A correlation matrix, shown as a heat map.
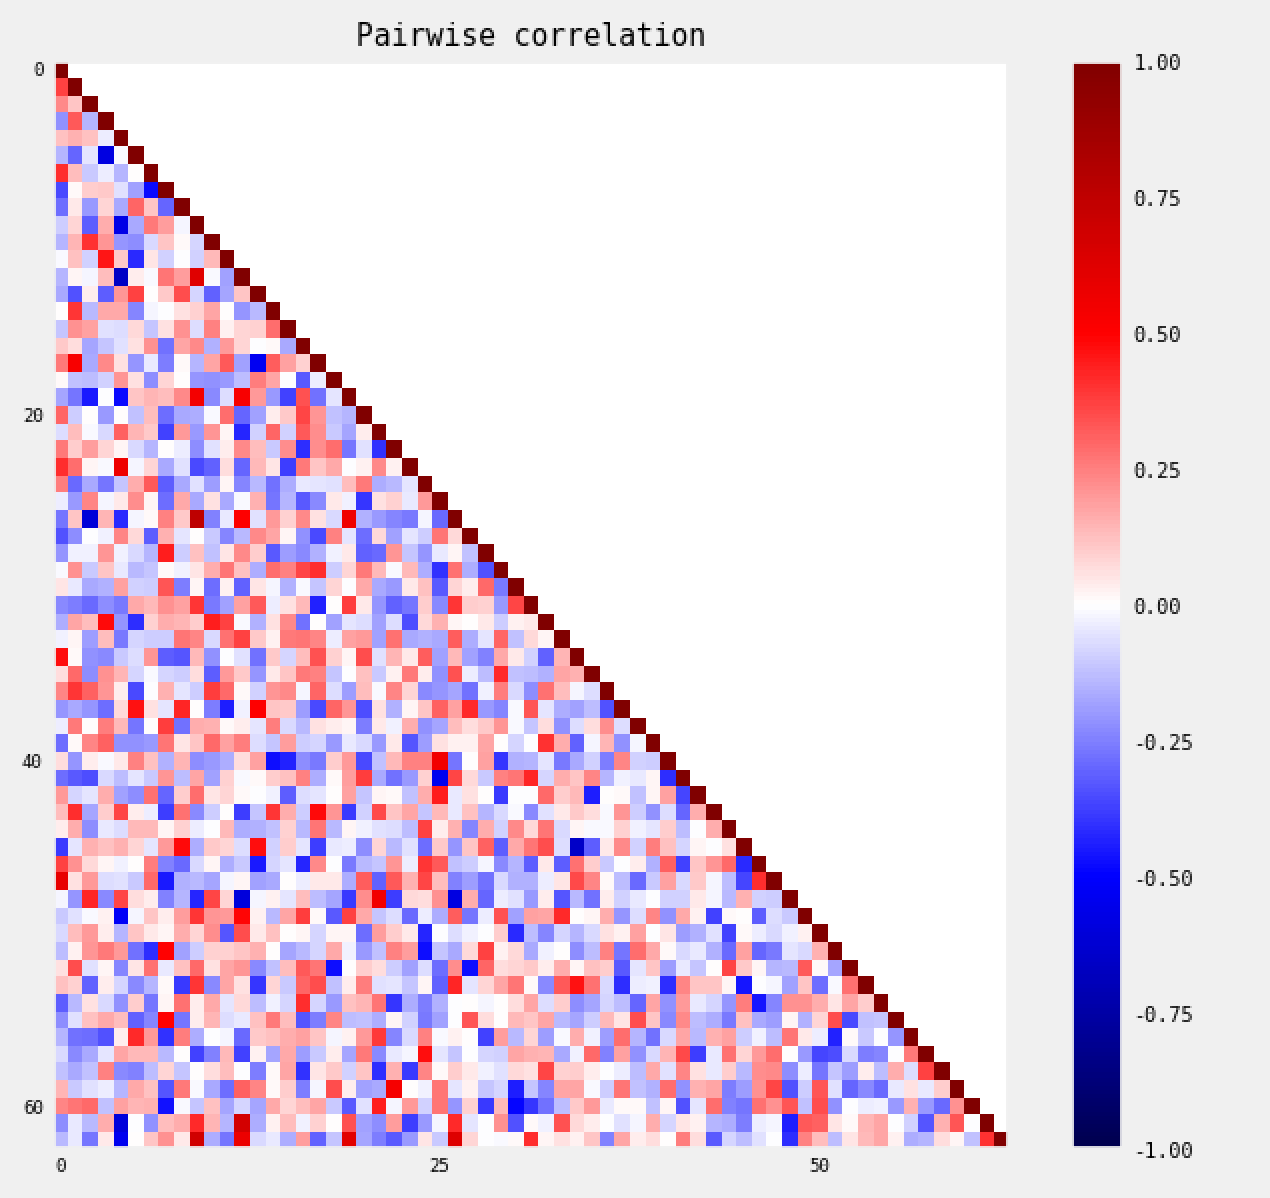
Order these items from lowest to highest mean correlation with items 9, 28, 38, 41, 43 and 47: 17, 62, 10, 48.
48, 10, 17, 62
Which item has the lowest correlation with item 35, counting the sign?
42
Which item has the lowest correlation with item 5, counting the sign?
3
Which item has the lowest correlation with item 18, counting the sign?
52
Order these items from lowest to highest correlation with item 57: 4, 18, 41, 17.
17, 18, 4, 41
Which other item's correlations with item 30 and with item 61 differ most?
12
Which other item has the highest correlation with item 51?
7
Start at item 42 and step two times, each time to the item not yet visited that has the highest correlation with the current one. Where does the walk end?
40
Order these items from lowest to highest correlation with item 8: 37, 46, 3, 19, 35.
46, 35, 3, 19, 37
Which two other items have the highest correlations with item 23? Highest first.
4, 0
